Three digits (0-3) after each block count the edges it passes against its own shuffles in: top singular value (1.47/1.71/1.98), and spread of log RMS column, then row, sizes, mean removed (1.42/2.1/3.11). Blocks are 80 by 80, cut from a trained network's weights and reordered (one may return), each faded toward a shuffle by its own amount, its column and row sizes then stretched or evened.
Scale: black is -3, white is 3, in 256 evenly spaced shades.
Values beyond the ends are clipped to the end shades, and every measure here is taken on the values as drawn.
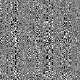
3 3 1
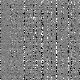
2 3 0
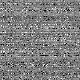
2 1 2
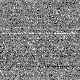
1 0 1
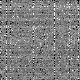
2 2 0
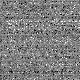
1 0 1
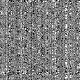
2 2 1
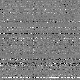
3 0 3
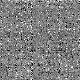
0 2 0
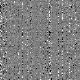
0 3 0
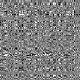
3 2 3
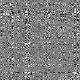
2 3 3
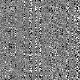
2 3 1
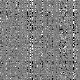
2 3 0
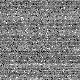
2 0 0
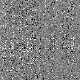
0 2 1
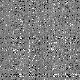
0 2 2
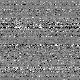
1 0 3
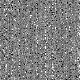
0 2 0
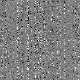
0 3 0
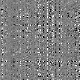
2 3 2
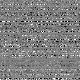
1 0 3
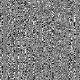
2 3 0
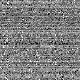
3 1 0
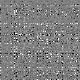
1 2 3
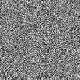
3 0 0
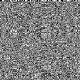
3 0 2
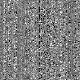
1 2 0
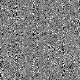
0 2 1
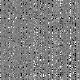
1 3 1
